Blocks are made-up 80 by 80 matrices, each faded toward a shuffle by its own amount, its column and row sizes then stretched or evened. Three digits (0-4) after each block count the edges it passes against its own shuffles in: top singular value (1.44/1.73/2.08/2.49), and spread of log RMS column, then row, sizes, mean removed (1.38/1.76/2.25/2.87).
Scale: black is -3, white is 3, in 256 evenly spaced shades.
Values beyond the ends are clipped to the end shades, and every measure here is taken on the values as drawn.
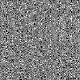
2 3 0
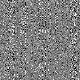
2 4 0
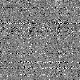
1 2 4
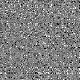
3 1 2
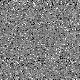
0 0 2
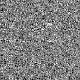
2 1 2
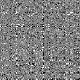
3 2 3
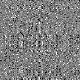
3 2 1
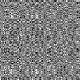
4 3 1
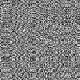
4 0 0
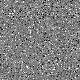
0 0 0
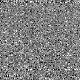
2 0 3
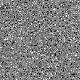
2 0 0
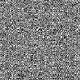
3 2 2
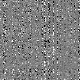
0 4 2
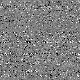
1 0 3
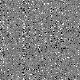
1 3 1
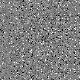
0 3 1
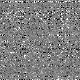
0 2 4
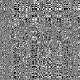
4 4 3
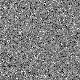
0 0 0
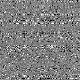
3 0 4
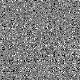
1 2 3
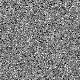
0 0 1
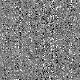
1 3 0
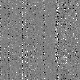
2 4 1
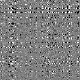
3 4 4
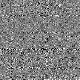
0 1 4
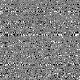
3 0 4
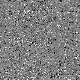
0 1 1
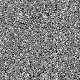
1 1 1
